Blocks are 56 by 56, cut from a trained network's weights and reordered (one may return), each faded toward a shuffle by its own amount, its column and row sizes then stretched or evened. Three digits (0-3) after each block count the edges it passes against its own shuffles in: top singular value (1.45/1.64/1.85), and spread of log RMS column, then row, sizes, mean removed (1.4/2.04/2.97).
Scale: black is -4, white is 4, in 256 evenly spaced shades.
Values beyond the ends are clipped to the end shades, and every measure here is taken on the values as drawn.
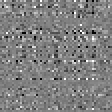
3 2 3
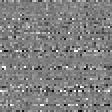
0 0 3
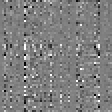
3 3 2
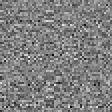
3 0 2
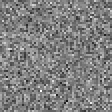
1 0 0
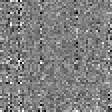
3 2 2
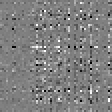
2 3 2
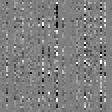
1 3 1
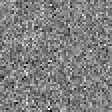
0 1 0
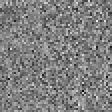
1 1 0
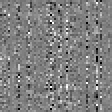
0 3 0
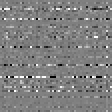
3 1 3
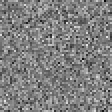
0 0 1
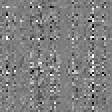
3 3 2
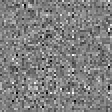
1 2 1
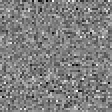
0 0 2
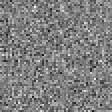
0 0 1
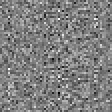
3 2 0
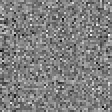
0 1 0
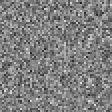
2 0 0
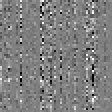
1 3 1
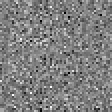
1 2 0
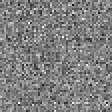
1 0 1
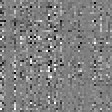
0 3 2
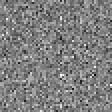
0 1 0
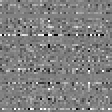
1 1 3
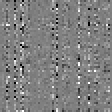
1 3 1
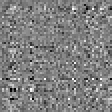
3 2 2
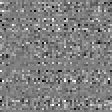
0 2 3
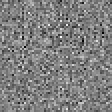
1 1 1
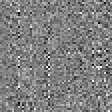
2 2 1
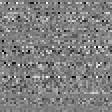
0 0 3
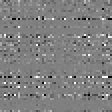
1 2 3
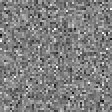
0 1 0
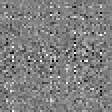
0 2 2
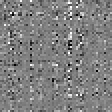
0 3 2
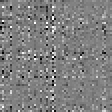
2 3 2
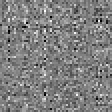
2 2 1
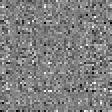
2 2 2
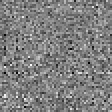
1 1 1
